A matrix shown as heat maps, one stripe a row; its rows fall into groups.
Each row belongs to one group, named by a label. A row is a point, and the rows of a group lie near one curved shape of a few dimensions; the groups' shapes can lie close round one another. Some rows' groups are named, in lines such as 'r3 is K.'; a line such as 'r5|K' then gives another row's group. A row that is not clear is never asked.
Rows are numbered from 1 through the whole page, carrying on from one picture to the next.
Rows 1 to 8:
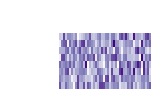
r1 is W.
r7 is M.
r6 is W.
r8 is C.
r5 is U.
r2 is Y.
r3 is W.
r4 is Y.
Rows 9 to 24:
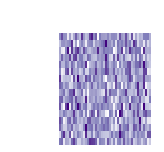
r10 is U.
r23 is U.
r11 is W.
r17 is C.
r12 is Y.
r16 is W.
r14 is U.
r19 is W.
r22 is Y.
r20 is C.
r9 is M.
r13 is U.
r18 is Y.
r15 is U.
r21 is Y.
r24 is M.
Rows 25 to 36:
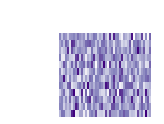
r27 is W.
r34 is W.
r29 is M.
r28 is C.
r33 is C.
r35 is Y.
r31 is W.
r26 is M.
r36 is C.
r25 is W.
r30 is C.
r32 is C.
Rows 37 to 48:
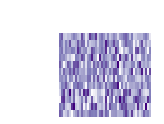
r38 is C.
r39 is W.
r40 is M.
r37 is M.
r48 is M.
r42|W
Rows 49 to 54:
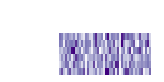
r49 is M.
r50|W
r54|C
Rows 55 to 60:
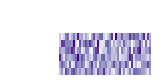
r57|M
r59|M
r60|M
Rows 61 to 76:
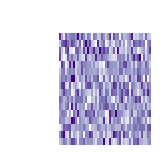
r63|C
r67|M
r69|M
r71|U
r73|M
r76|M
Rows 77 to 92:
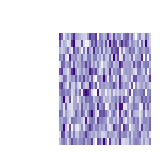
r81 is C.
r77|M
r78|C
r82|M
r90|W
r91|C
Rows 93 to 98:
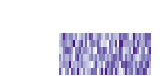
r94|C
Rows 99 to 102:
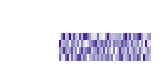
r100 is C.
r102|W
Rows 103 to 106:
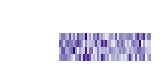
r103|U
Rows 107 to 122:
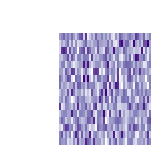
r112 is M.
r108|W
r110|W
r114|W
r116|M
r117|U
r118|M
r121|W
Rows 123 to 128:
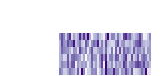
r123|C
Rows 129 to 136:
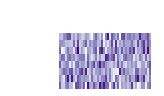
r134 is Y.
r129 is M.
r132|C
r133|C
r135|W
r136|C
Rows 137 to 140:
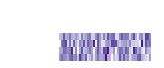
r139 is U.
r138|Y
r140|Y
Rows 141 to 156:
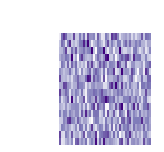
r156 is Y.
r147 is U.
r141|Y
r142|C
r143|M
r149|C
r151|C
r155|U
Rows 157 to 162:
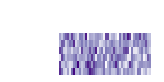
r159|M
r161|U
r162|M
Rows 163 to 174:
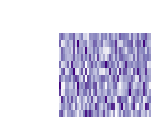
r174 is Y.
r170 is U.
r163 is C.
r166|C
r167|U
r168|C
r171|U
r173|W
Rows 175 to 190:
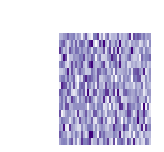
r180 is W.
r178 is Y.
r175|M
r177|W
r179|M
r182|Y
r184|M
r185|W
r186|U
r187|W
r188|W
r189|M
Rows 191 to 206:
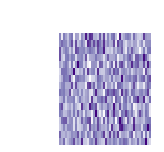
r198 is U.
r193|C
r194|U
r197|M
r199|M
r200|W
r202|M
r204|W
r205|W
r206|C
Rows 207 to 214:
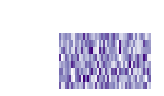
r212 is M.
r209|M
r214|U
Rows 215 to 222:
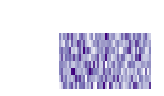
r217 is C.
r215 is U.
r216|W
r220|M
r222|M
